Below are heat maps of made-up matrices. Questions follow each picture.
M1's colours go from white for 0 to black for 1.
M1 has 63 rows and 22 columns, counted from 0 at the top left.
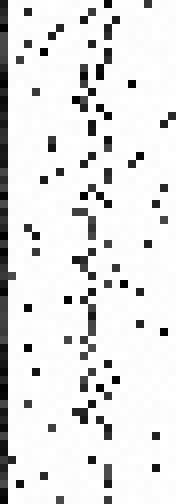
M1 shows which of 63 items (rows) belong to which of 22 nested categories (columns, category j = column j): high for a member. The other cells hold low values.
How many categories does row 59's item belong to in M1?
3
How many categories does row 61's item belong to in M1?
1
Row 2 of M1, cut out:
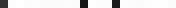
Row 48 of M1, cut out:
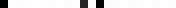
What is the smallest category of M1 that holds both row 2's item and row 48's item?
10
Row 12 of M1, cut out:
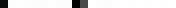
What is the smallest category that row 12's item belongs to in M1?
9
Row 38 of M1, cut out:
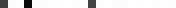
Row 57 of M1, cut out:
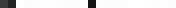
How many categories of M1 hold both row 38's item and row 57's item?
2
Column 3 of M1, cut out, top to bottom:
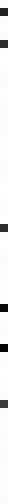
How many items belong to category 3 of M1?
6
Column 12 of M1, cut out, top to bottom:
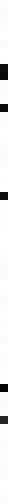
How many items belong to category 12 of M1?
6
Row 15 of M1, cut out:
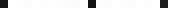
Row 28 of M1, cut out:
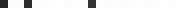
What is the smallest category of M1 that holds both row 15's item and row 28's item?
11
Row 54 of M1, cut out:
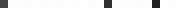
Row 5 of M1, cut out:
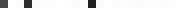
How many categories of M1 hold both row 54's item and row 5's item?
1
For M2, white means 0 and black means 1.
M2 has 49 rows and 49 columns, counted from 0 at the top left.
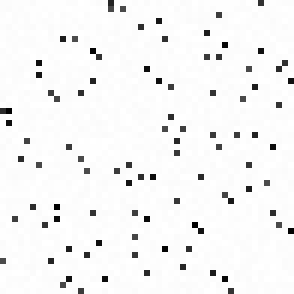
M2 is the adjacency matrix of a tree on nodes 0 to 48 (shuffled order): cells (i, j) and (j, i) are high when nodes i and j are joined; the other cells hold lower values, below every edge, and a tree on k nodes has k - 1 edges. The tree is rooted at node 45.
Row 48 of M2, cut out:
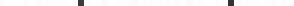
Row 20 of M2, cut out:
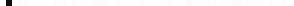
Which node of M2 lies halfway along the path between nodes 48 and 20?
43
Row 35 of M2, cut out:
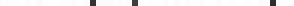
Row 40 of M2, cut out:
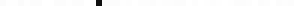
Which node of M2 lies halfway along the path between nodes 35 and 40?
36
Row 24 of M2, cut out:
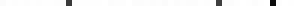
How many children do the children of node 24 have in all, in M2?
4
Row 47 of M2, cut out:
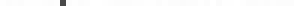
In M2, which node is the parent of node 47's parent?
6
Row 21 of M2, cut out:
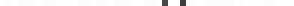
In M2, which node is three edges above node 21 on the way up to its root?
11
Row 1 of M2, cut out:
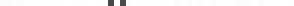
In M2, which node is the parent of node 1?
18
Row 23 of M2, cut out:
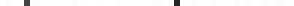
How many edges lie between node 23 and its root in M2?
8
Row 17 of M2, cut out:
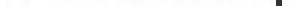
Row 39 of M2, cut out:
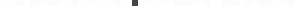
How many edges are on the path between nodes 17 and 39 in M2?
7
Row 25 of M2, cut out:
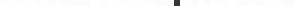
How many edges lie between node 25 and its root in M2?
8
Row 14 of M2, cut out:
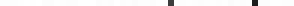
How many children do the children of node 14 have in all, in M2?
1
